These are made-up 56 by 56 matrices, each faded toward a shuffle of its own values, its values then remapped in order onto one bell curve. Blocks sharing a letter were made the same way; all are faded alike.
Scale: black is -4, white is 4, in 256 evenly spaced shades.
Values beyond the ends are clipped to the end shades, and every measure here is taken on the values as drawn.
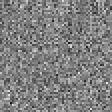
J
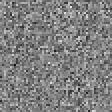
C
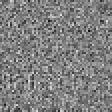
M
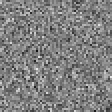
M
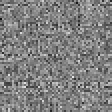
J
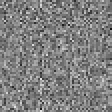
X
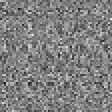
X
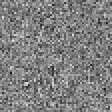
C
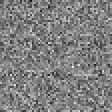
C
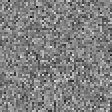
C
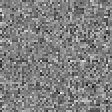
C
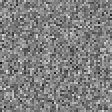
M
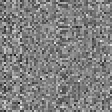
X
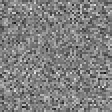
M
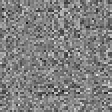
X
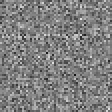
C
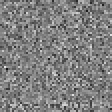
C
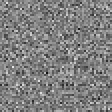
X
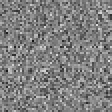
J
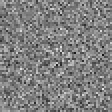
M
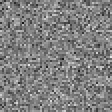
M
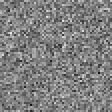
M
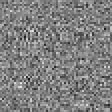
J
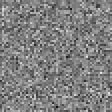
C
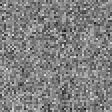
M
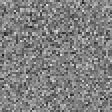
M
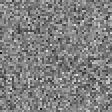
C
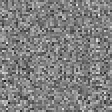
J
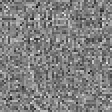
J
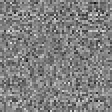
J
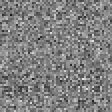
J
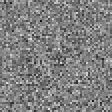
M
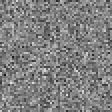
M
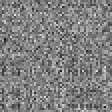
X
